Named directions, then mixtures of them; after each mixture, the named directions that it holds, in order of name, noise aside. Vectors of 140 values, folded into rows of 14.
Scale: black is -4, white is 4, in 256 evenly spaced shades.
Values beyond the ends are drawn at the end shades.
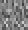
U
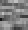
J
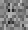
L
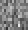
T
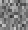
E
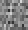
J, L, T.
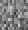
T.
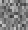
E.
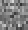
E, J, T.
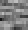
J.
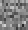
E, J, T.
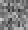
J, L, T.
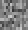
E, J, L.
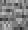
J, U.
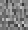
L, T, U.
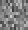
E, L, U.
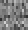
J, U.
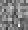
T.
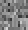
J, L, T.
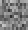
E, J.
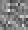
E, J, L.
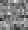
J, U.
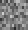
E, J.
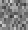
E.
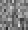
T.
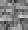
J, T.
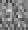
E, T, U.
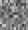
E.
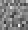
E, T.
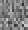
L, U.
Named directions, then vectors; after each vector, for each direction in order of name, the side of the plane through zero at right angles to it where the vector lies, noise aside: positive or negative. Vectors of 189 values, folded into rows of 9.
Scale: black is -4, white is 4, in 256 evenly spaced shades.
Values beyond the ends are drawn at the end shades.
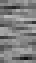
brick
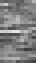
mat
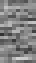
negative, positive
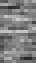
positive, positive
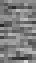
positive, negative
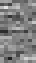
negative, negative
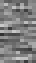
negative, positive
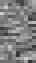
negative, positive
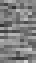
positive, negative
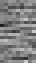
positive, negative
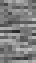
positive, negative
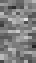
positive, positive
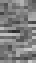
positive, negative
